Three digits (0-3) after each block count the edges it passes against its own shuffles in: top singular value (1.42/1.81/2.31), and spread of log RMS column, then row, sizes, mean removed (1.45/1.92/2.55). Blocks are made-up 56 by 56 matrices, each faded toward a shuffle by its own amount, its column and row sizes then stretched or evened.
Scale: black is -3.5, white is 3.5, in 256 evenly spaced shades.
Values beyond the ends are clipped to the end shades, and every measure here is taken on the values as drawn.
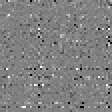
1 1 2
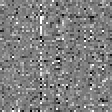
1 2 1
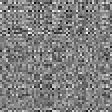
3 2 3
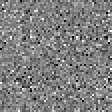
1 0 1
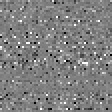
0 0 3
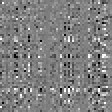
3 3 2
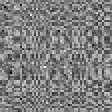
3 1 1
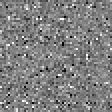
0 1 2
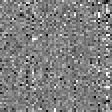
2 2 1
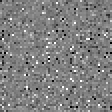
0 1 1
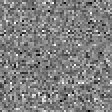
1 0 2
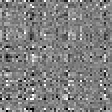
3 3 3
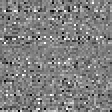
0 1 3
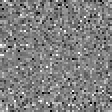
1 0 1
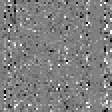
0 3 0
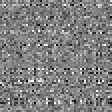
2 0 3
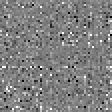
0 2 2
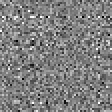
2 1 1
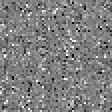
0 2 0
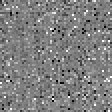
0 1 1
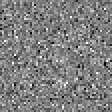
1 0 0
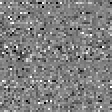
0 0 3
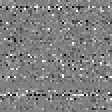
1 0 3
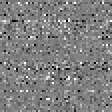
0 1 3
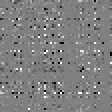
1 3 3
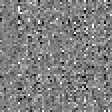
1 2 0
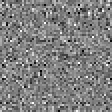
2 0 1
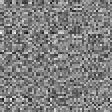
3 0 2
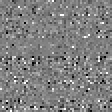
0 1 3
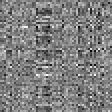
3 2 2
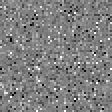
0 0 0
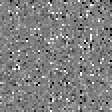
0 2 1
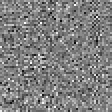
2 1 0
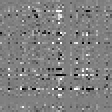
2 3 3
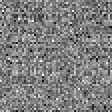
2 0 0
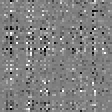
2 3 3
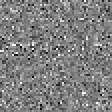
0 1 2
